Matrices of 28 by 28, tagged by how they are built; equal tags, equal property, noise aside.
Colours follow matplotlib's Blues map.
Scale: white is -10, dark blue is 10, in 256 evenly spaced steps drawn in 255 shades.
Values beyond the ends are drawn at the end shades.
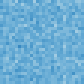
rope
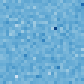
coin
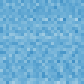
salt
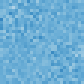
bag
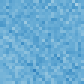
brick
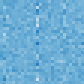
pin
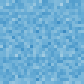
salt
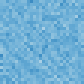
brick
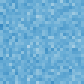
rope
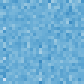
pin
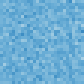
rope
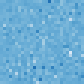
coin
